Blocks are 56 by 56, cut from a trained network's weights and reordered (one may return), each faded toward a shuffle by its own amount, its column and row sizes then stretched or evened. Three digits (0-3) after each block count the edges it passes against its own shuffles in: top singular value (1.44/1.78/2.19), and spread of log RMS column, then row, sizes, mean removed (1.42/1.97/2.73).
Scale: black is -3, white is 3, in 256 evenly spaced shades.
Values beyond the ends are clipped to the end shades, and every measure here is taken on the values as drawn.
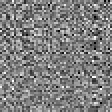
3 1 2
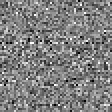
0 0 2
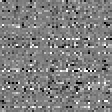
0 2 3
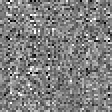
1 2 1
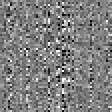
2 3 1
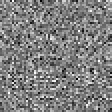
2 1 1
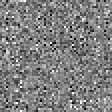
1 2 1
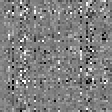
0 3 2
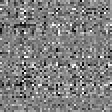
2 2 3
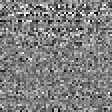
1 0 3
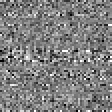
1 0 3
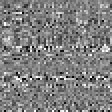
2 1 3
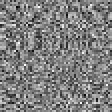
3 0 1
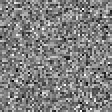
1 0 0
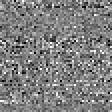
0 0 3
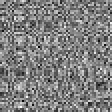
3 1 0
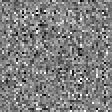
0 2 1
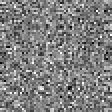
2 1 1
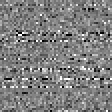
2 0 3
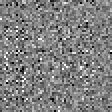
1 2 1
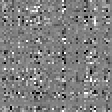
0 3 3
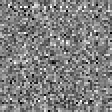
1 1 1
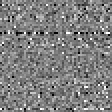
2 1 2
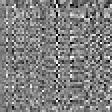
3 3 2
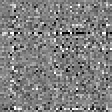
2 2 2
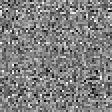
1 0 2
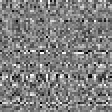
3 1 3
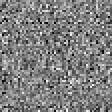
2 1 2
